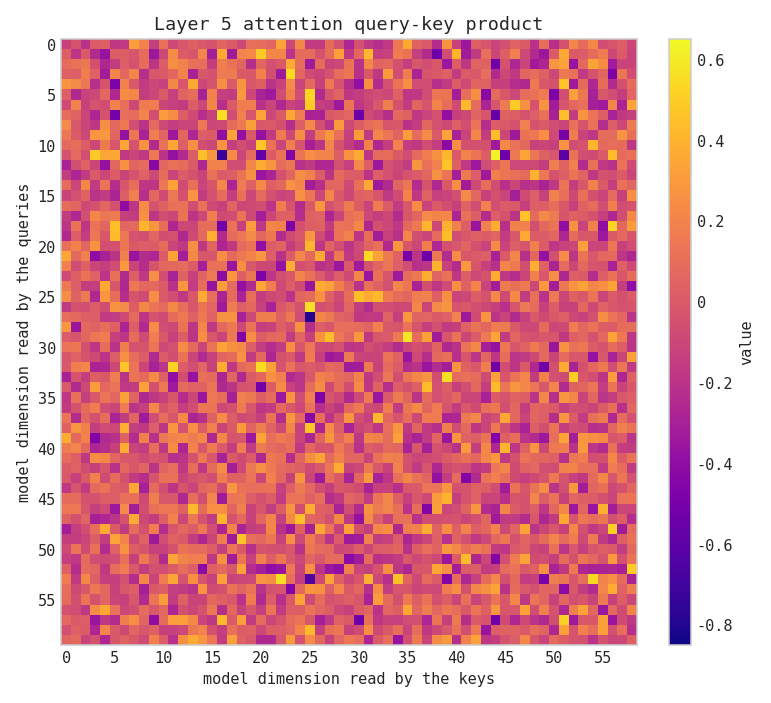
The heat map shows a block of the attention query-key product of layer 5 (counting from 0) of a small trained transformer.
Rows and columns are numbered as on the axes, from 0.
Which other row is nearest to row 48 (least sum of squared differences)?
33
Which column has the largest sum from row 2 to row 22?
18
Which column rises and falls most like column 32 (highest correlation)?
26
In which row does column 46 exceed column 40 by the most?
6
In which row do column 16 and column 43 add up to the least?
11
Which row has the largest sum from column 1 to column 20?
10
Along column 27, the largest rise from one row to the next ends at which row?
53
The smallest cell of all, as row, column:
27, 25
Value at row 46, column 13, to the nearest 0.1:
0.4
